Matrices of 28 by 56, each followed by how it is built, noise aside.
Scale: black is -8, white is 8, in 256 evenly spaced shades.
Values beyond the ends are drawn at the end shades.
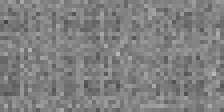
blocks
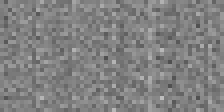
repeating rows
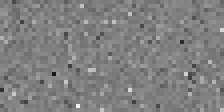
sparse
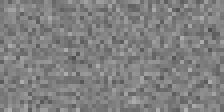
blocks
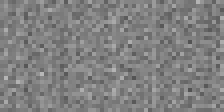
repeating rows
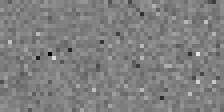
sparse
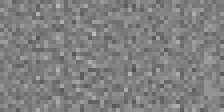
repeating rows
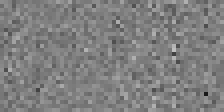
uneven columns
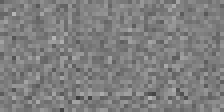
low rank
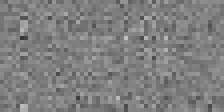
low rank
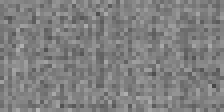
blocks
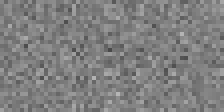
low rank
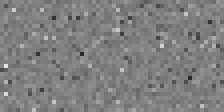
sparse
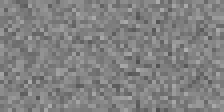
repeating rows
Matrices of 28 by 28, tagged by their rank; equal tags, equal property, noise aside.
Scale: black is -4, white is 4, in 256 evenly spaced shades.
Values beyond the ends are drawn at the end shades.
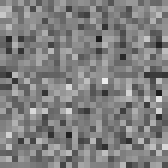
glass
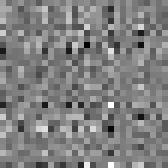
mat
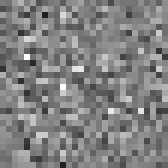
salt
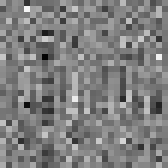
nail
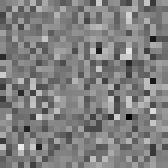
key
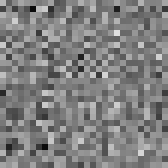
glass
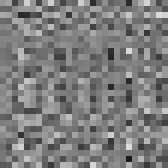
mat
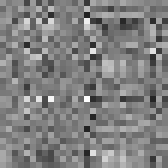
mat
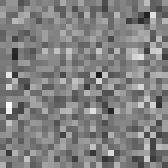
glass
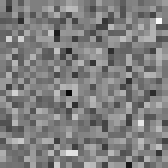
key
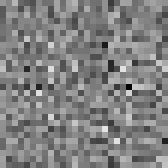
nail
